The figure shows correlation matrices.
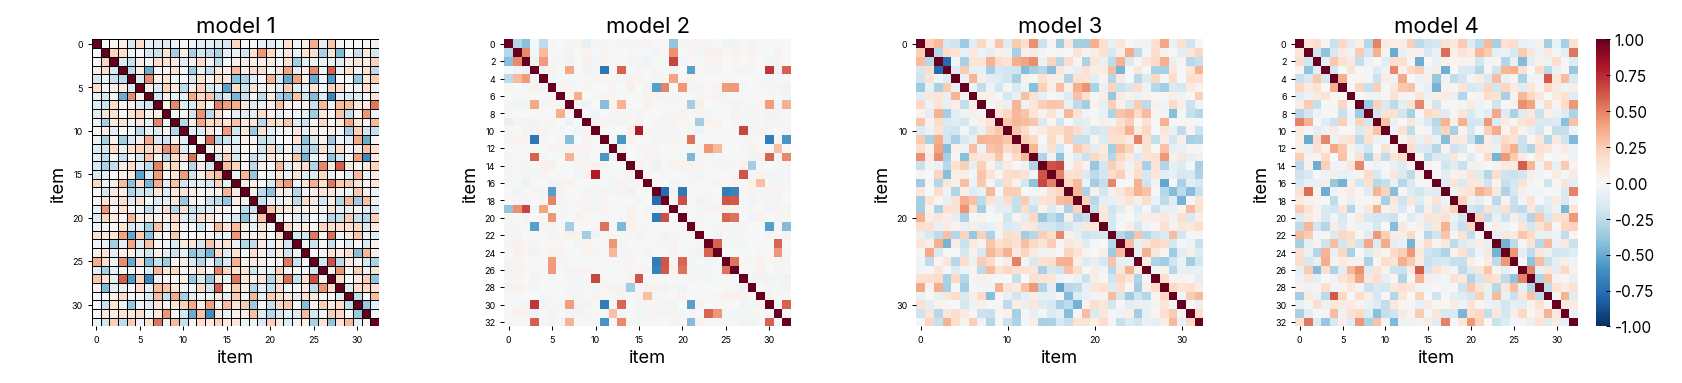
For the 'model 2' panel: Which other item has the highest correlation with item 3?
30
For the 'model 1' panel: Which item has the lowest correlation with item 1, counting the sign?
28
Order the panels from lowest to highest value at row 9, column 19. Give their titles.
model 1, model 3, model 2, model 4
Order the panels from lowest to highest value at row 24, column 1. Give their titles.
model 4, model 2, model 1, model 3
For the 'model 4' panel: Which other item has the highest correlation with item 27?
26
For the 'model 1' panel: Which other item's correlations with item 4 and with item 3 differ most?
27
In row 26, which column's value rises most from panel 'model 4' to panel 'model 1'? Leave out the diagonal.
28
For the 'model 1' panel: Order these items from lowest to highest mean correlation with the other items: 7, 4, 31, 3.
4, 31, 3, 7
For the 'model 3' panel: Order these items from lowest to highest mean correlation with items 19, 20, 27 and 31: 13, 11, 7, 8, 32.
11, 7, 8, 13, 32
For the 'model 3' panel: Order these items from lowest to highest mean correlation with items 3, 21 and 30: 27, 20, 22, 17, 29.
17, 27, 22, 29, 20
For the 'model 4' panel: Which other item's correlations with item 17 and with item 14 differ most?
3
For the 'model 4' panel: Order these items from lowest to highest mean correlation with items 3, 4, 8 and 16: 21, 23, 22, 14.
22, 21, 14, 23
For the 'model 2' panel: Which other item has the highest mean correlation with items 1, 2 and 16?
19
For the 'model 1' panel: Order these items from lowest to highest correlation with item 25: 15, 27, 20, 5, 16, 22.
15, 20, 5, 16, 22, 27
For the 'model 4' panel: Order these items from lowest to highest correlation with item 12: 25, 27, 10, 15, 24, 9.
27, 15, 9, 10, 24, 25
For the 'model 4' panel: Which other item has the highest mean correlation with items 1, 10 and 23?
17
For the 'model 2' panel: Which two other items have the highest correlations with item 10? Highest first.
15, 27
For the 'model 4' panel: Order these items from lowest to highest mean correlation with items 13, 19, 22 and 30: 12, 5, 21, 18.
21, 12, 18, 5
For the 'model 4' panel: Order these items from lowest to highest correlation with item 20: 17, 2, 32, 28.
2, 17, 28, 32
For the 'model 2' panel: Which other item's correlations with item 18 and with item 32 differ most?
17
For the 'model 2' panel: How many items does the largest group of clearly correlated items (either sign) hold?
7
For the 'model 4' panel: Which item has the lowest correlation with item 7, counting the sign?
8
